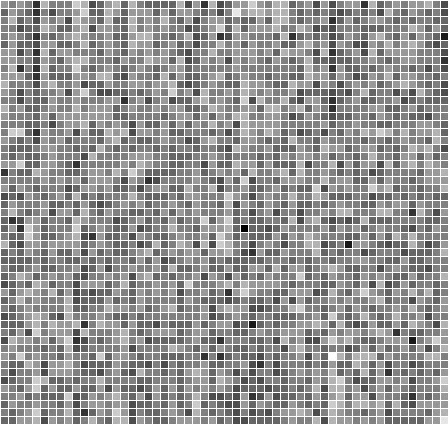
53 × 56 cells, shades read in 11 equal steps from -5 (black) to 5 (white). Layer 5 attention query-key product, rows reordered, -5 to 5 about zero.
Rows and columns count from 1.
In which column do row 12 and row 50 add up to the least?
52
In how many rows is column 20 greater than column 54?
22
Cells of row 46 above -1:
31
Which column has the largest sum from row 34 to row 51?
42
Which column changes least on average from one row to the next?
53
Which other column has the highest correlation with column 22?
37
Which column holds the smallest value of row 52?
11
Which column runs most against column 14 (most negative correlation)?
5
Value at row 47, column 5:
1
